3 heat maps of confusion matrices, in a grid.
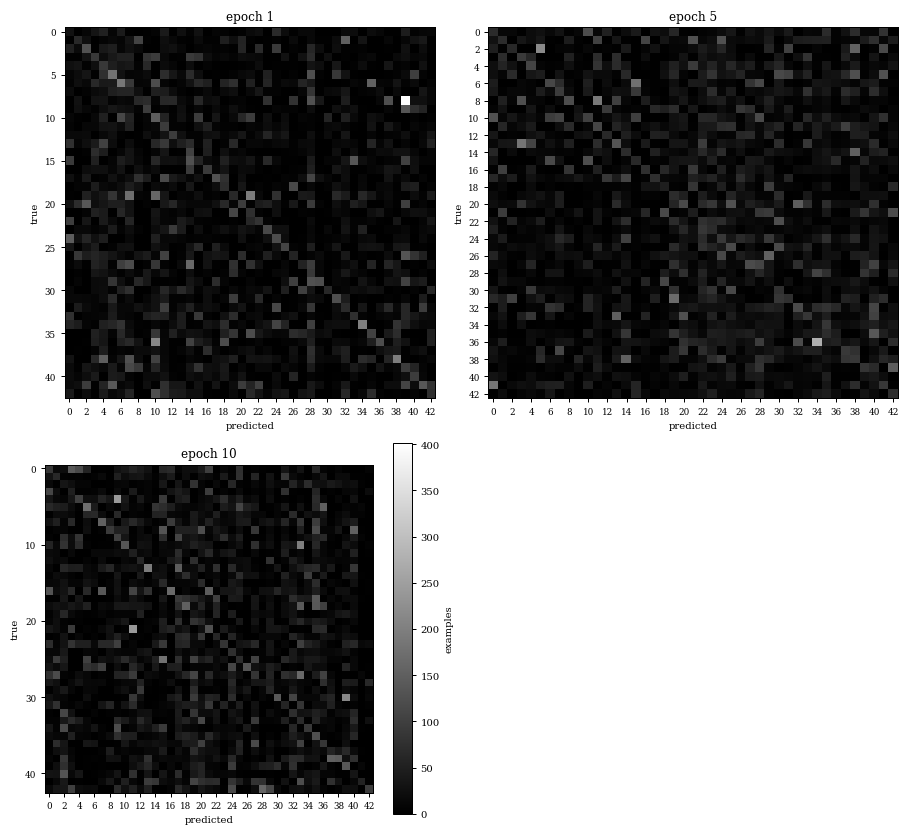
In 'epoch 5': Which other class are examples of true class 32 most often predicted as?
40
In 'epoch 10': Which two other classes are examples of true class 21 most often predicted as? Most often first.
11, 3
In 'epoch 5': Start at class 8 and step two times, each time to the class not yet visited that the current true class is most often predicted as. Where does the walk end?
37
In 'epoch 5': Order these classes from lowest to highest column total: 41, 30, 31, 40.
31, 41, 30, 40
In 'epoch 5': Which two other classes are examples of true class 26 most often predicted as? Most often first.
29, 24
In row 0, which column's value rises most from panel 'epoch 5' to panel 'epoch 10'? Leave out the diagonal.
3
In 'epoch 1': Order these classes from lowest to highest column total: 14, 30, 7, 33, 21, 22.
30, 33, 22, 21, 14, 7
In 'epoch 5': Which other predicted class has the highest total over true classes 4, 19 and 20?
25
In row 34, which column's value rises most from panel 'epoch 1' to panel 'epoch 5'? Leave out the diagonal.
35
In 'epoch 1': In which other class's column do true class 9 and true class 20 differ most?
2
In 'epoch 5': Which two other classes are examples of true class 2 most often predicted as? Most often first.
5, 38
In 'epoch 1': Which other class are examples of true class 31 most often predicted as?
19
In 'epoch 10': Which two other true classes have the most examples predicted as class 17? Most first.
13, 9
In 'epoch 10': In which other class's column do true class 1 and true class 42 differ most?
28
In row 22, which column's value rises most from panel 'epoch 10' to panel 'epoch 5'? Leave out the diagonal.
30
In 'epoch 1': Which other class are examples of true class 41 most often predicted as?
5
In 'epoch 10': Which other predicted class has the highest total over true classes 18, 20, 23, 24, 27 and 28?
33
